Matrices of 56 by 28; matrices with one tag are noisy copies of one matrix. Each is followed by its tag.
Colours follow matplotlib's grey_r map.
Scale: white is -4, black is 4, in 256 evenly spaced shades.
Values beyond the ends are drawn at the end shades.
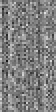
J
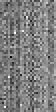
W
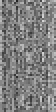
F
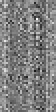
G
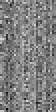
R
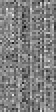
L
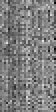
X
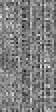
L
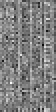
L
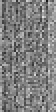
F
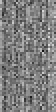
F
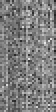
X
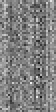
G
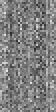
G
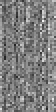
F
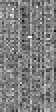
L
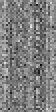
G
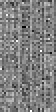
L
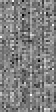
L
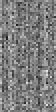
J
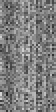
R
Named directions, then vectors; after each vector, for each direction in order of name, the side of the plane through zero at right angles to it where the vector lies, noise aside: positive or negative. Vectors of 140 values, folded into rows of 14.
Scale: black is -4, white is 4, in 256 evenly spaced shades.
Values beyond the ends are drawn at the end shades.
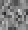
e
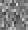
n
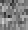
positive, positive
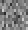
positive, positive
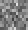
negative, positive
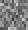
negative, positive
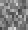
negative, positive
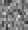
negative, negative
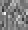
negative, negative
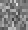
negative, positive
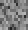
positive, negative
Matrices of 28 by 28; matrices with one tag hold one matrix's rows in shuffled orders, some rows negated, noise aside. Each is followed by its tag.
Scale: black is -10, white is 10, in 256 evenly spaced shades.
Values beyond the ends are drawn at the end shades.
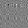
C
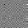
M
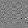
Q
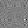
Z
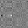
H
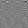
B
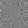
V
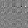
Q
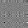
M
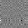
V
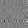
M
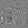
H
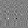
C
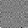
V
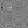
H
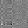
H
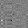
H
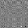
Q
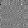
V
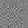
C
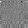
V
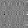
M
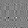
C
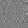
M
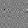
M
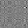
Z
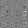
B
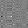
H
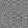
Q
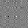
C
